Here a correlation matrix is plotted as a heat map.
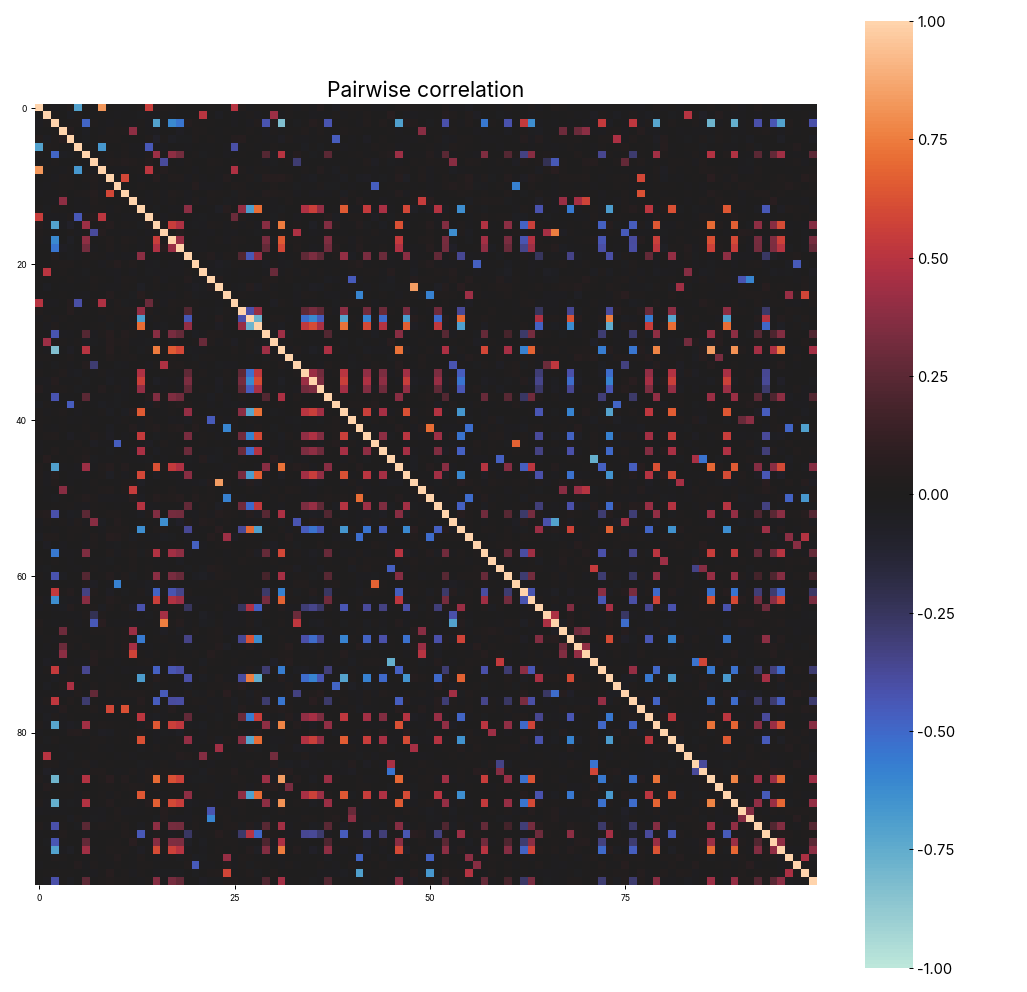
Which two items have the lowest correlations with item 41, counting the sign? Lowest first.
98, 24
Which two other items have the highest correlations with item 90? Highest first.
91, 40
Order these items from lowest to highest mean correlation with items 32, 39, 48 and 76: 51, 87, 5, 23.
5, 87, 51, 23
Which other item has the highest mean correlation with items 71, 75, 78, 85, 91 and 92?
59
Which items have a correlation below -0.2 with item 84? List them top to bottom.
59, 71, 85
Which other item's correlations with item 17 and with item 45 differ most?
71
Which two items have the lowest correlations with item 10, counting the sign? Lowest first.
61, 43
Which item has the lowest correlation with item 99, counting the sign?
2
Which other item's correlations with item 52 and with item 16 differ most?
66
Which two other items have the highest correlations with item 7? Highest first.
53, 75
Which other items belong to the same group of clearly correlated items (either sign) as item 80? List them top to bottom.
58
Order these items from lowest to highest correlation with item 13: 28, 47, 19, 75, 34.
75, 19, 34, 47, 28
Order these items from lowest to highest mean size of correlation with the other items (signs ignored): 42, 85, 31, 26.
85, 26, 42, 31
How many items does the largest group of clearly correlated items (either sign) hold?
23
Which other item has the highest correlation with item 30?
1
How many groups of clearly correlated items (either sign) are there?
16
